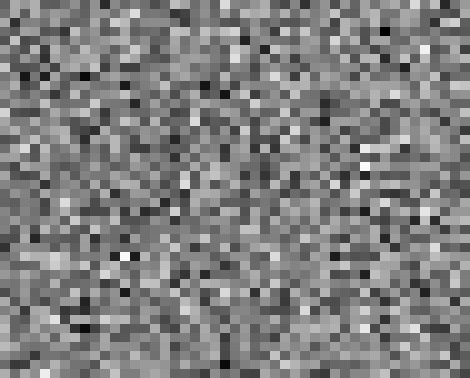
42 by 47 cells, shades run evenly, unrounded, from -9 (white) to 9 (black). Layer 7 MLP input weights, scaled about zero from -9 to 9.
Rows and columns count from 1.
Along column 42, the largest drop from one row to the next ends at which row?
26
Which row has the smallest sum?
30
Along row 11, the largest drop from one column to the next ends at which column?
24
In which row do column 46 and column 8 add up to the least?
25
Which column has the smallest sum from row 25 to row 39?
33
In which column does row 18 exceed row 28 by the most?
18
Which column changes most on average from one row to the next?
37
